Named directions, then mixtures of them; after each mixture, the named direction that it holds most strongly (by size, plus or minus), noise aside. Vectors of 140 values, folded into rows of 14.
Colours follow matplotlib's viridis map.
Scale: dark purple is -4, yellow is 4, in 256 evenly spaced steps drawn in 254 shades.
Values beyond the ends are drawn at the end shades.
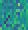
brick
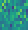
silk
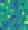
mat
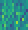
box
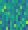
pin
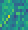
box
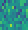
silk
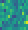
mat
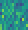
box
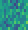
brick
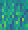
box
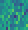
box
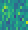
pin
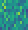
silk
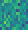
brick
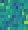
mat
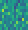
pin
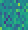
brick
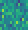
box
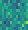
brick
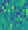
silk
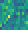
mat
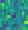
mat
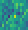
box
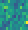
mat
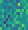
brick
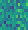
brick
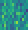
box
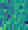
mat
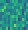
pin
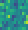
mat
